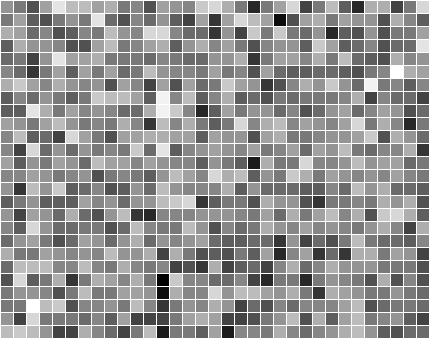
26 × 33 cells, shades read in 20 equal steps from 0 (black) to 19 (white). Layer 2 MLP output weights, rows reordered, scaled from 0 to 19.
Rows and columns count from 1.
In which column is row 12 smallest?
33
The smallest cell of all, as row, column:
22, 13
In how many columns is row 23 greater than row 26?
20
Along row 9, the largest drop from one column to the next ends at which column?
16
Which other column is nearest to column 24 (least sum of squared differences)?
1
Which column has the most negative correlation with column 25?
14
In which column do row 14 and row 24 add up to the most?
3
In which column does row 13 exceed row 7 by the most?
21
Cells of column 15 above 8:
22
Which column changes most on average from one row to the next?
12
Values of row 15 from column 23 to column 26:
8 7 7 10
